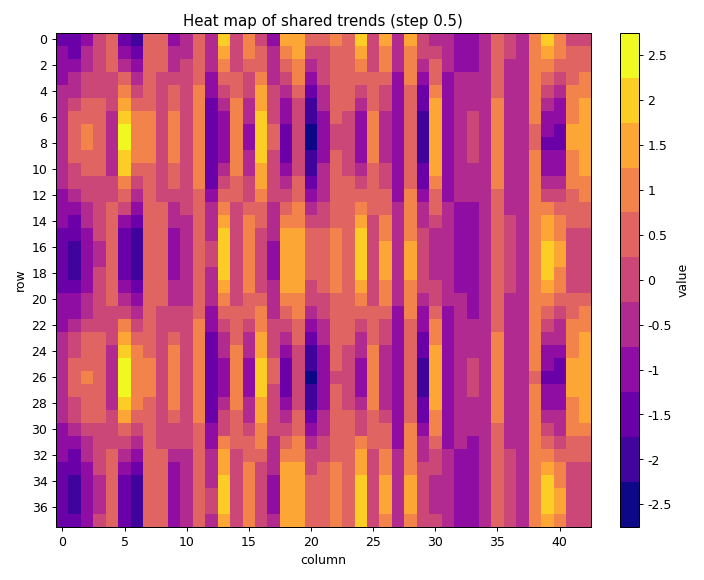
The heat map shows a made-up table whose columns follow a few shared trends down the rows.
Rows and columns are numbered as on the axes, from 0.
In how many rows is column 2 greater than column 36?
19
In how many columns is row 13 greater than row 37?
12
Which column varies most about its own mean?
5
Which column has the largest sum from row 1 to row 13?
16
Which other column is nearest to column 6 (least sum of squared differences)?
1
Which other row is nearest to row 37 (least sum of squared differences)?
15
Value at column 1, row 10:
0
